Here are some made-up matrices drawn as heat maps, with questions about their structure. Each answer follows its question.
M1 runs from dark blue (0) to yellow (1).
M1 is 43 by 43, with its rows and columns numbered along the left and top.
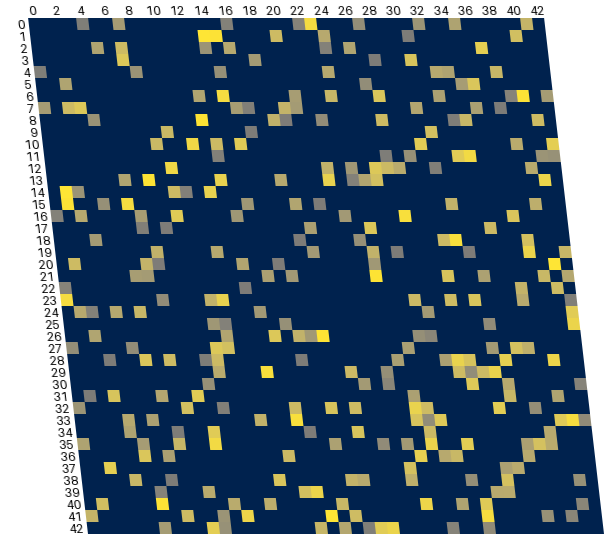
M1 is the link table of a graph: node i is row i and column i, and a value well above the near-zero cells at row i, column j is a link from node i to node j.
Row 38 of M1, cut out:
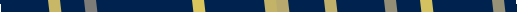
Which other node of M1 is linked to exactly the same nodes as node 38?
node 0
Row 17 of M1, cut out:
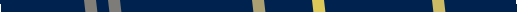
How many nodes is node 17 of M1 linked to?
5
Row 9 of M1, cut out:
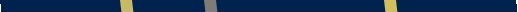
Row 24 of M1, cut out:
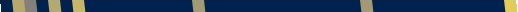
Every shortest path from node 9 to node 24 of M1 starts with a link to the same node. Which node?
node 10
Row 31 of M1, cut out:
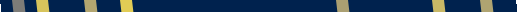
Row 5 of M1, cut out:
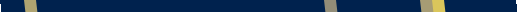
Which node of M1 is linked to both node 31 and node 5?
node 36
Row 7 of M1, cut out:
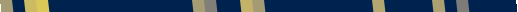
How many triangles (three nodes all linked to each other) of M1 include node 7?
7
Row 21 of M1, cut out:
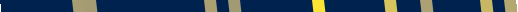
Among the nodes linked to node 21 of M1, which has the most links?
node 35
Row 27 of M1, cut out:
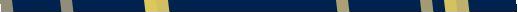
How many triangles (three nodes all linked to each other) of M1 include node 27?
5
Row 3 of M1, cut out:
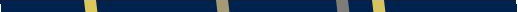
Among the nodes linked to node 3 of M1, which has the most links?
node 28
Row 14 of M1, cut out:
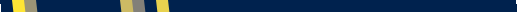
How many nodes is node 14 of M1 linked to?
5
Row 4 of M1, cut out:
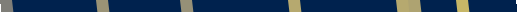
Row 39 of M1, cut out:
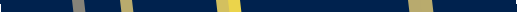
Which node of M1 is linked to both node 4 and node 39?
node 34
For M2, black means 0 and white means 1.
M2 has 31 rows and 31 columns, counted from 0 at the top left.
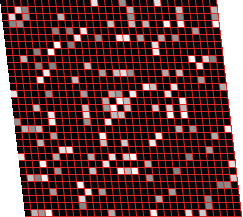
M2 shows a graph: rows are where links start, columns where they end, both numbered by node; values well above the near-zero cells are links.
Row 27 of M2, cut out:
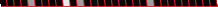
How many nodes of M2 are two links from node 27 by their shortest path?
2
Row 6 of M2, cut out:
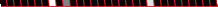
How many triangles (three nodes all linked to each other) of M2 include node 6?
1
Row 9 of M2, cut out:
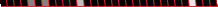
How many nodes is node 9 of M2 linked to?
4
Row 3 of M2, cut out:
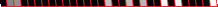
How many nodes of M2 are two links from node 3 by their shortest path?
9
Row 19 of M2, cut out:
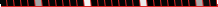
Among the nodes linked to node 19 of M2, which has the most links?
node 5
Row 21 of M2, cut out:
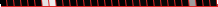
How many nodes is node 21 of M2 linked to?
3
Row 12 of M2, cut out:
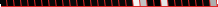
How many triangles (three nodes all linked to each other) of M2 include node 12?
2
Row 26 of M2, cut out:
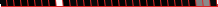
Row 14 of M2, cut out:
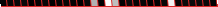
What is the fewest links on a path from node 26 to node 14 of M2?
5
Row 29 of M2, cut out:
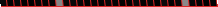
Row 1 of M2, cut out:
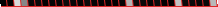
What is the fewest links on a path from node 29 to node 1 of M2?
3
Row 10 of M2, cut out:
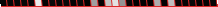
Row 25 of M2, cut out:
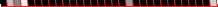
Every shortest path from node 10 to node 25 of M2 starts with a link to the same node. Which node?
node 15
